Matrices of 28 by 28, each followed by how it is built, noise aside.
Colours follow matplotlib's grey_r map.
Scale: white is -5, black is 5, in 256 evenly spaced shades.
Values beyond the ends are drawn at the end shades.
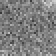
smooth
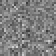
low rank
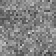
smooth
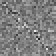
banded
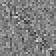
banded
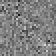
block diagonal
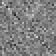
diagonal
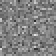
low rank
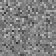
noise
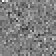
banded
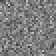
noise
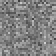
blocks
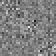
block diagonal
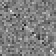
diagonal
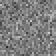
noise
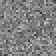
noise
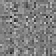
low rank
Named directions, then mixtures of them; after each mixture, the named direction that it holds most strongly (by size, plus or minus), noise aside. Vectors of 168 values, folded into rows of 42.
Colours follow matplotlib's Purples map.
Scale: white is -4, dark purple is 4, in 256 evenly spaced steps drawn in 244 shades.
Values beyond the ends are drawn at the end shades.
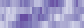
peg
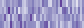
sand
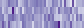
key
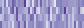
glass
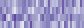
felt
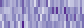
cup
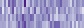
glass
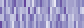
glass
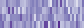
sand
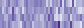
key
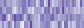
felt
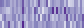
cup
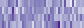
key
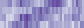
peg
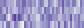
felt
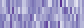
sand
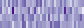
glass
